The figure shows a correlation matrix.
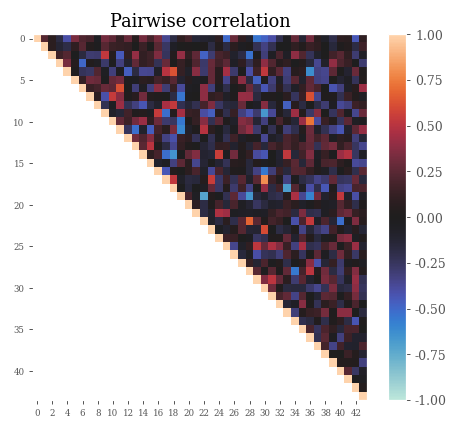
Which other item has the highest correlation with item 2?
9
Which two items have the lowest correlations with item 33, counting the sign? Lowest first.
18, 8
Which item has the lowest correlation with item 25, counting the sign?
0
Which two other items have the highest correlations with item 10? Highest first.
36, 7
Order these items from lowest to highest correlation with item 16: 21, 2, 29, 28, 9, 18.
29, 28, 18, 21, 2, 9
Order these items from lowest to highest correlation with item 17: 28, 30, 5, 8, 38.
38, 28, 5, 8, 30
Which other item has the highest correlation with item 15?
13
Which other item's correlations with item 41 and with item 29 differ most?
14
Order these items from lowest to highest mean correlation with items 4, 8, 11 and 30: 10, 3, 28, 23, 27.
10, 28, 3, 27, 23
